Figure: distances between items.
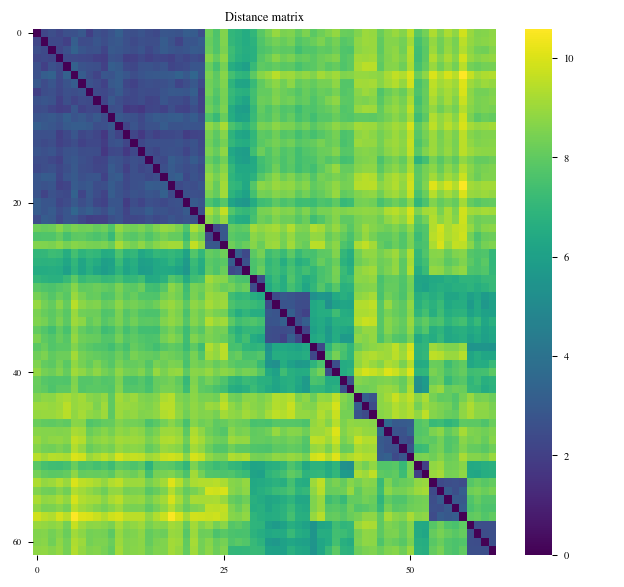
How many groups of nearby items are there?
13
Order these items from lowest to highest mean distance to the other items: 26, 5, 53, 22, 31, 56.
22, 5, 31, 26, 56, 53
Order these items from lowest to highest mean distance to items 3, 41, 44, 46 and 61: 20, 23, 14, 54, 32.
20, 14, 32, 54, 23
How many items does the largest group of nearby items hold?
23
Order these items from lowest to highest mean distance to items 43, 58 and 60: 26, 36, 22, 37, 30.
37, 36, 30, 26, 22
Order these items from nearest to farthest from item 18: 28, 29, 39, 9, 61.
9, 28, 29, 39, 61
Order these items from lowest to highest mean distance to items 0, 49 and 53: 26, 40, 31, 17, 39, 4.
4, 17, 31, 26, 39, 40
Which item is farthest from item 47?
40
